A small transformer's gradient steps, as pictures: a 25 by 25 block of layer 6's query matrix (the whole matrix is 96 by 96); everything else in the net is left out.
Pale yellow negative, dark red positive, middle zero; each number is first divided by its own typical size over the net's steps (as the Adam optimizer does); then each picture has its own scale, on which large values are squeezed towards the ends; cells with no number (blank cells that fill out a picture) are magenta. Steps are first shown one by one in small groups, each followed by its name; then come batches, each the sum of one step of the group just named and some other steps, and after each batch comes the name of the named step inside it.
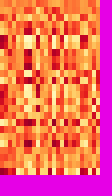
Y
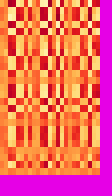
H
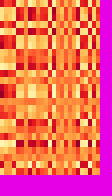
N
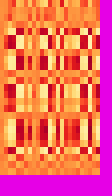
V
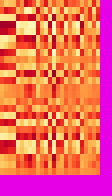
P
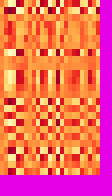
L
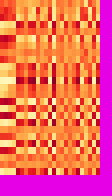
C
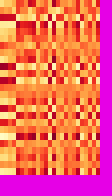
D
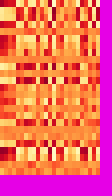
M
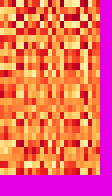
N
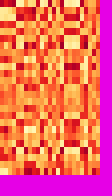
M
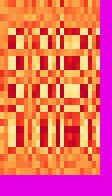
V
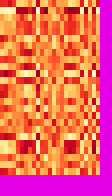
Y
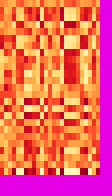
Y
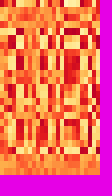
V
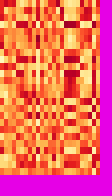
D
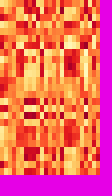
D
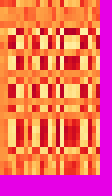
V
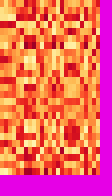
P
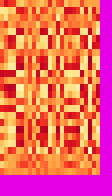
V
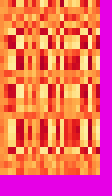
V
